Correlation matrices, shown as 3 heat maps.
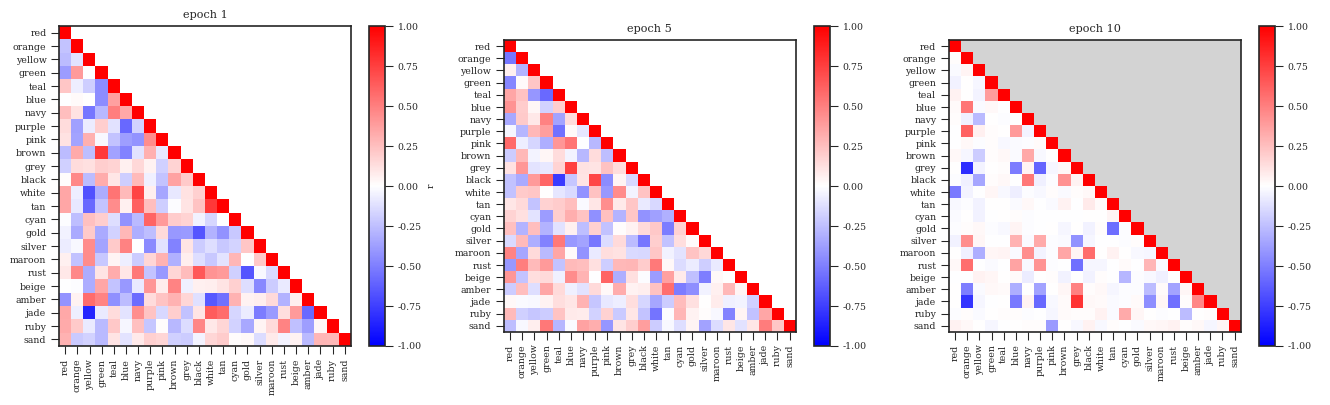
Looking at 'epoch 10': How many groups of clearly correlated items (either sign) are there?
7
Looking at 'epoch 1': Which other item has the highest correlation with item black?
rust
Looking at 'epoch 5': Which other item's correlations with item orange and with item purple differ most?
black
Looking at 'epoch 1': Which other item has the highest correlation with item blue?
silver
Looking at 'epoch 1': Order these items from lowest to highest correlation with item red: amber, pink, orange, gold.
amber, orange, gold, pink
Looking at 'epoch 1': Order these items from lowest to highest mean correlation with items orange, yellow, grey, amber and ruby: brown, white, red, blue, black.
white, red, blue, brown, black
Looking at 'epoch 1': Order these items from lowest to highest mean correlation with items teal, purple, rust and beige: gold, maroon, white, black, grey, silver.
gold, silver, maroon, grey, black, white
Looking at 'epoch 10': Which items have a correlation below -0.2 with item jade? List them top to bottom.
orange, blue, purple, silver, rust
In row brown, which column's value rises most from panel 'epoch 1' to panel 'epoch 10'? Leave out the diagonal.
maroon
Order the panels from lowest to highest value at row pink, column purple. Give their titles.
epoch 5, epoch 10, epoch 1
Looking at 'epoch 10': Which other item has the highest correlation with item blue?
orange
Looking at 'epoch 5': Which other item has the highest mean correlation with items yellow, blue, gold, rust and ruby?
grey
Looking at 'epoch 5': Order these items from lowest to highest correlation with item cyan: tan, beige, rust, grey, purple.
purple, tan, rust, beige, grey
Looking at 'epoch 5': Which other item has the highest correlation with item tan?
amber
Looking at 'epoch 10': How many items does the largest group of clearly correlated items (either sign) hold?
8
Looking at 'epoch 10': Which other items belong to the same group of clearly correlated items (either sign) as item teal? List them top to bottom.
green
